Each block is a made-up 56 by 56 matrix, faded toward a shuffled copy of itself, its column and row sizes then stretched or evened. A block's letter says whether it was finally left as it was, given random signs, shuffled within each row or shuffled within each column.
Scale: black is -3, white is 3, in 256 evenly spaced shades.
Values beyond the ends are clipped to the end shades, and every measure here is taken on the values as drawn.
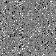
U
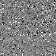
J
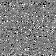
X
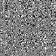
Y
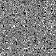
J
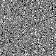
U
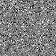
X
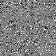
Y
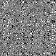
Y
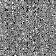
U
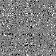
J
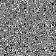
J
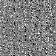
U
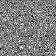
Y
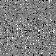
J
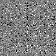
J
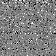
X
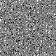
U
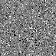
U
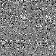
J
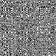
Y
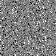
U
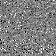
X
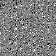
U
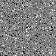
J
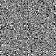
Y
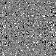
J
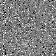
U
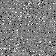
X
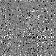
Y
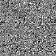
J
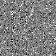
U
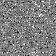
X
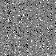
U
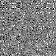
Y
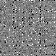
Y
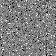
U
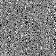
U
